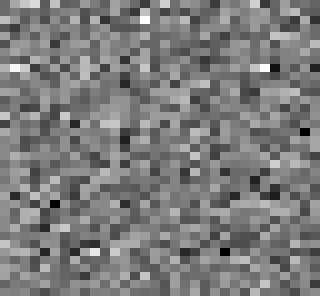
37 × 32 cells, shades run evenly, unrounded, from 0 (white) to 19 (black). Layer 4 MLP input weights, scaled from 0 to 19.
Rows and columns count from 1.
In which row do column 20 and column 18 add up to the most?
32
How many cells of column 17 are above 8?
29
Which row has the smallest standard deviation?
7
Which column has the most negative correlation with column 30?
10
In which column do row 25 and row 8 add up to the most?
28
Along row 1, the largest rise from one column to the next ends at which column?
27
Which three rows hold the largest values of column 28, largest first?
9, 25, 24
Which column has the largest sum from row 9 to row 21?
13
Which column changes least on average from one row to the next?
16
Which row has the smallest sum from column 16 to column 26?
33
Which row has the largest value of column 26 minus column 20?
17
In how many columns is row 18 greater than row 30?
17
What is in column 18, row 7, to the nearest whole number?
12
